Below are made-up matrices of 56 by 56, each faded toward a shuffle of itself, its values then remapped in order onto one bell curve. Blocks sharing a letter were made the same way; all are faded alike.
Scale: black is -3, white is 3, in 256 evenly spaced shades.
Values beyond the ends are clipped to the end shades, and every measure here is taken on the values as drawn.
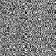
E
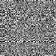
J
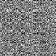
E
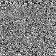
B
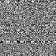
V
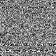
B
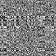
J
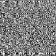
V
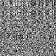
E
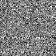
B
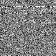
B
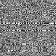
V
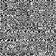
V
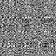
J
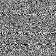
B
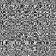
E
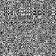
J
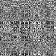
J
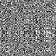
J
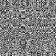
J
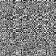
J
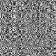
J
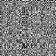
E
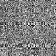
J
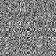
E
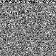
B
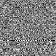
V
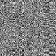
E
